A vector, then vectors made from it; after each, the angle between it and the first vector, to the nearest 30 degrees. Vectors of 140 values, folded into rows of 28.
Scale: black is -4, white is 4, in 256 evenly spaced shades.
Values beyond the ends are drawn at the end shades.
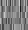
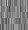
30 degrees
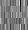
60 degrees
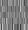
120 degrees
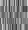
90 degrees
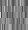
90 degrees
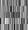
120 degrees
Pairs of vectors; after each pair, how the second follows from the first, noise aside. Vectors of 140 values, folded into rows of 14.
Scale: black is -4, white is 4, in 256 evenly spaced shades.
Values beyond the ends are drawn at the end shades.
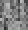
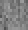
shrunk.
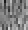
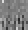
reversed, partly zeroed.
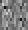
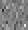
reversed, partly zeroed.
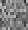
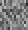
sign-scrambled.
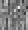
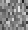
sign-scrambled.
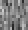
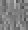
reversed, negated, shrunk.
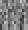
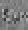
reversed, partly zeroed.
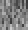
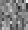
sign-scrambled.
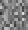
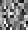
reversed, negated, scaled up.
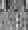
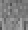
reversed, negated, shrunk.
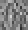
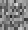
sign-scrambled.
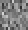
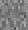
reversed, negated, shrunk.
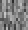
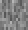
negated, shrunk.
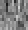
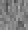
shrunk.
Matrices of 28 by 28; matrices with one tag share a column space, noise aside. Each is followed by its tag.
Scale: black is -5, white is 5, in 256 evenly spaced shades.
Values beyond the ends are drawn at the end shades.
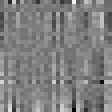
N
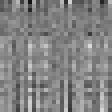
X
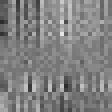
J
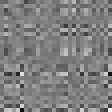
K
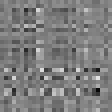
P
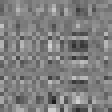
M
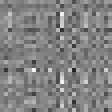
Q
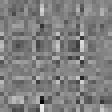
M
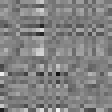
K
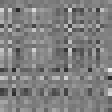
P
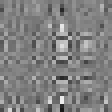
M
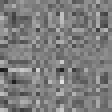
Q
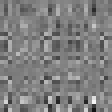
M
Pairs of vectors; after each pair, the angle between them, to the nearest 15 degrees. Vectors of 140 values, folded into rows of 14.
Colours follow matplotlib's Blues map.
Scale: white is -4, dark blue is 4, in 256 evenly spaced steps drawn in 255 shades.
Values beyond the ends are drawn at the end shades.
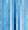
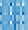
60 degrees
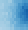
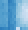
150 degrees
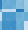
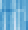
120 degrees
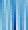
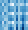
105 degrees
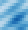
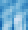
135 degrees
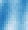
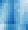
135 degrees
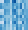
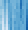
75 degrees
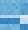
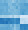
15 degrees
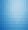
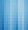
30 degrees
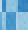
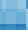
105 degrees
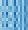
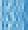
45 degrees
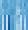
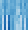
15 degrees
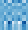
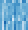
120 degrees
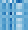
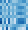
105 degrees
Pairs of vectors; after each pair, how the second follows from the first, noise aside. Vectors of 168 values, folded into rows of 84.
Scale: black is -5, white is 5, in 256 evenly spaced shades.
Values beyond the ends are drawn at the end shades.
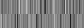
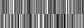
reversed, negated, scaled up.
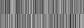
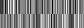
reversed, negated, scaled up.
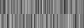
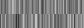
wrapped around, negated.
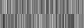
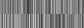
shuffled.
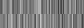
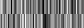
reversed, negated, scaled up.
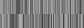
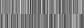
wrapped around, negated.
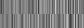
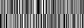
wrapped around, scaled up.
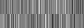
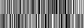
negated, scaled up.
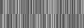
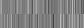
negated, partly zeroed.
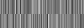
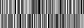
negated, scaled up.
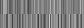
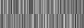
wrapped around, negated.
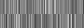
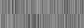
reversed, negated, shrunk.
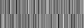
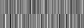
wrapped around, negated.
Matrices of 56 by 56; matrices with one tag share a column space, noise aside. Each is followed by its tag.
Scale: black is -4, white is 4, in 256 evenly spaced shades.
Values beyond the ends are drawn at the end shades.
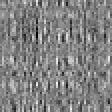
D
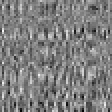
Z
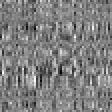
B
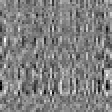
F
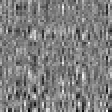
Z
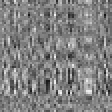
F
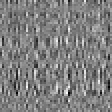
F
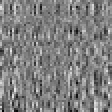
Z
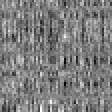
D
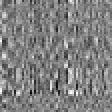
F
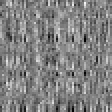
D
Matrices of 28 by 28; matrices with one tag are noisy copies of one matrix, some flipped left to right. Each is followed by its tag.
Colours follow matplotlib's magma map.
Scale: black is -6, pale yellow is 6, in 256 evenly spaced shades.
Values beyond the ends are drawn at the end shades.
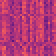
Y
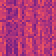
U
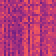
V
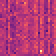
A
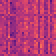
A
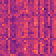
A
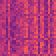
A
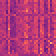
A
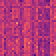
U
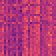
V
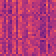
A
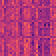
U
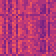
A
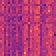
V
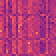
A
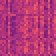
A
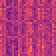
U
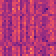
Y
